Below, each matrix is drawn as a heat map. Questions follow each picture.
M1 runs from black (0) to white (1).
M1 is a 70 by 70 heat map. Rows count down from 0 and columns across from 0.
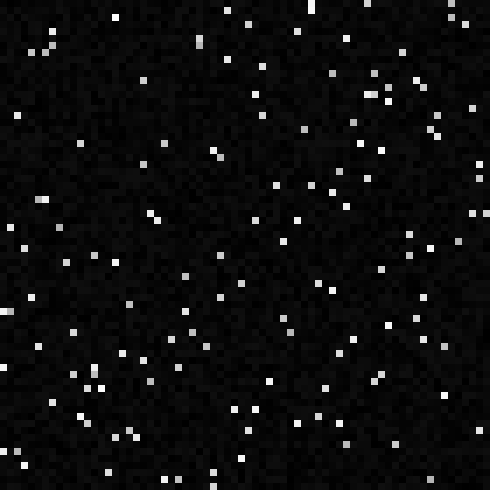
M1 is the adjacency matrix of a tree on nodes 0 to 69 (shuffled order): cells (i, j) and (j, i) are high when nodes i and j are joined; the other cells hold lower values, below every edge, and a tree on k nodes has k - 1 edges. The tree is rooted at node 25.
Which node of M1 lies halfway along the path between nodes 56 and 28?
49
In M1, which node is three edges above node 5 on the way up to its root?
7
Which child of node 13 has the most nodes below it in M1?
36
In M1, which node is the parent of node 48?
60
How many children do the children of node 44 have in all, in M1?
2
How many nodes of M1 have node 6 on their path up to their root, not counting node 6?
6
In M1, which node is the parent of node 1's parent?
0
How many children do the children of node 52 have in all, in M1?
4
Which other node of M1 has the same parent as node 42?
22
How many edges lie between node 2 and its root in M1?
4
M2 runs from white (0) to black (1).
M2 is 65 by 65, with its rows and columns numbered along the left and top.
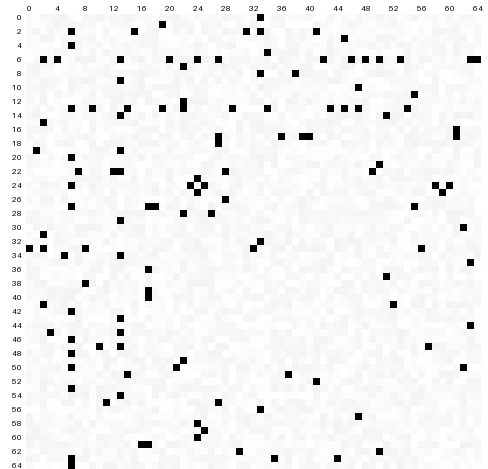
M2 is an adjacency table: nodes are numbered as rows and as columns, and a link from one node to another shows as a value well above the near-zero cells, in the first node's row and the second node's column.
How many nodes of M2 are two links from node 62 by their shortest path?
2
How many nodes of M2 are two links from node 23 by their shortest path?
4
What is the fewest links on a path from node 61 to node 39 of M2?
2
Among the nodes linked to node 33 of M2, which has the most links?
node 2
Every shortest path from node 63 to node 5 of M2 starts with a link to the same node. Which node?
node 6
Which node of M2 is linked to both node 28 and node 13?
node 22
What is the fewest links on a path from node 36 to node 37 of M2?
7
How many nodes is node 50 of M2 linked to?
3
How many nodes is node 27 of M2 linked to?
4
